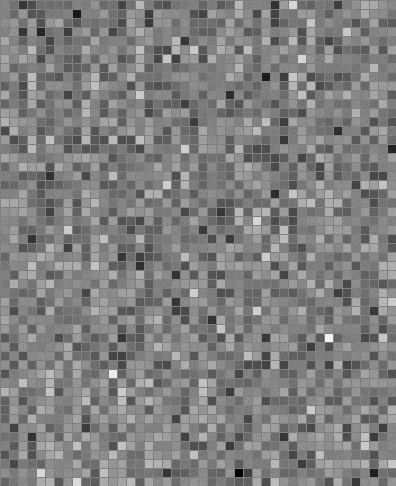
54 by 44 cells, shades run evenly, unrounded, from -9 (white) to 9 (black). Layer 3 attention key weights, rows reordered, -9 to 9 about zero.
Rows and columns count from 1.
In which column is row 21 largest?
40
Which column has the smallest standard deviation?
7
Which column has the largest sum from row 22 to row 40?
14
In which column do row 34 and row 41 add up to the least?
44
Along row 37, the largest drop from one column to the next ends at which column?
25
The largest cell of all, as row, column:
53, 27
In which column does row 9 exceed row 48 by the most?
30
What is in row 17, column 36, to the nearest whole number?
2
